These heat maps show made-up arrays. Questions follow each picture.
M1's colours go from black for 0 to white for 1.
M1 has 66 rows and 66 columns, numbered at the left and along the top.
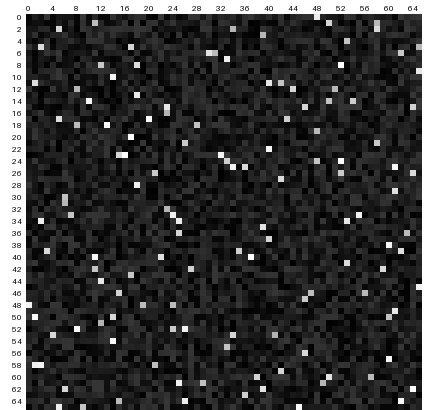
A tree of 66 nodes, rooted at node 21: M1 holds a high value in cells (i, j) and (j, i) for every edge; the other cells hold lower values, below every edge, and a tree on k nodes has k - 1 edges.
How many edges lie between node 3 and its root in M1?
5
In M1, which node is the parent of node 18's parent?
52
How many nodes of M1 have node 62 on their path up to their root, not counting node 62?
6
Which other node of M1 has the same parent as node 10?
54
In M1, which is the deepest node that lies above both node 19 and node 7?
24
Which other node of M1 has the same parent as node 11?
50
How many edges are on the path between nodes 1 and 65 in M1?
4
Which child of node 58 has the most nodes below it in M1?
2
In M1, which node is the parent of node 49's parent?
25
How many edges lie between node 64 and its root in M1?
2
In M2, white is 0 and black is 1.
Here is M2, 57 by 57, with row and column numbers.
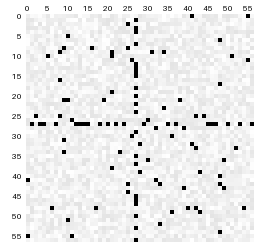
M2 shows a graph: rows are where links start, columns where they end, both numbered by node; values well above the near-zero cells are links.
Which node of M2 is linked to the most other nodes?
node 27
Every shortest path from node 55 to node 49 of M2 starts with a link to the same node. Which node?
node 11
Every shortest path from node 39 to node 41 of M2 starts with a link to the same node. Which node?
node 28
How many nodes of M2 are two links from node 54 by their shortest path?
4
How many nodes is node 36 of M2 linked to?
2
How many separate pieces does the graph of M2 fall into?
3
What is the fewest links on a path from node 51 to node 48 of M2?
7
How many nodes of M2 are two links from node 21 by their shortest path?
5
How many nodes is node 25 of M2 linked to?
4
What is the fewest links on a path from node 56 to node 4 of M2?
2
